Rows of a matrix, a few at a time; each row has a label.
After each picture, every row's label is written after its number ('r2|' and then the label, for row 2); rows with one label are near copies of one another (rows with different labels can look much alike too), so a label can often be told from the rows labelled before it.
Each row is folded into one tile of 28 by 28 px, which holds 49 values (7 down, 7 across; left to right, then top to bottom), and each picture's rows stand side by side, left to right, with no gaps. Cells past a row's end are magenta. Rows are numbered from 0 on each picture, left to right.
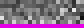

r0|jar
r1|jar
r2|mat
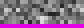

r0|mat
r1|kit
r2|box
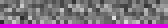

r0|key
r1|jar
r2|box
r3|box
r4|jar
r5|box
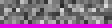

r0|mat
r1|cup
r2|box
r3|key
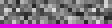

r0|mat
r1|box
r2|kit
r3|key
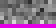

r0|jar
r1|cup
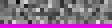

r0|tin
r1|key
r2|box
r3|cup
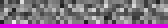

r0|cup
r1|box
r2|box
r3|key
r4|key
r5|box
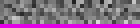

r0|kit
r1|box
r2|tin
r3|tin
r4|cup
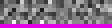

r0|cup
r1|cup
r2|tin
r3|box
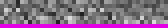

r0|mat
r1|kit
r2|kit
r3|mat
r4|jar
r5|jar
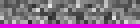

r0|jar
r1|key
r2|key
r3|key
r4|jar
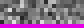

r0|key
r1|tin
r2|jar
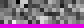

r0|tin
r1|kit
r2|box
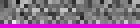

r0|tin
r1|mat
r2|mat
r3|tin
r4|tin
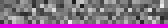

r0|kit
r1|box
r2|tin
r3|mat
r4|mat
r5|key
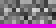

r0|mat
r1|mat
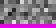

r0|cup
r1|mat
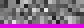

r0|tin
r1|mat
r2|kit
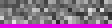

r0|jar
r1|mat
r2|kit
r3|mat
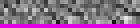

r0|box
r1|mat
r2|kit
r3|jar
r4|kit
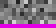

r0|tin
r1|cup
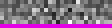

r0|jar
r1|mat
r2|cup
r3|jar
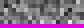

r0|box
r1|jar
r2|cup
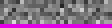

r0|cup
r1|jar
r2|box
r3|cup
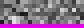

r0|kit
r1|key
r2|mat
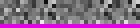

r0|mat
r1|tin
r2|jar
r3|tin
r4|tin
